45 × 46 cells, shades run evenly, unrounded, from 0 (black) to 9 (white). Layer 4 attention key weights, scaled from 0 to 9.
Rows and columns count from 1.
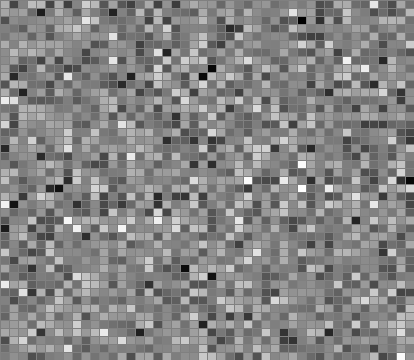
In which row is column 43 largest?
12
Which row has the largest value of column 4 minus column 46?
18
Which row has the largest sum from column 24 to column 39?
32
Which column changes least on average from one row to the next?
29
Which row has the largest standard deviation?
23
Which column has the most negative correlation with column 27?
33
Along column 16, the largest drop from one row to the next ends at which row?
42
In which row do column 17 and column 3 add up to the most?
37
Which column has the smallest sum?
24
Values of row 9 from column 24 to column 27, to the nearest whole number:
0 6 5 4
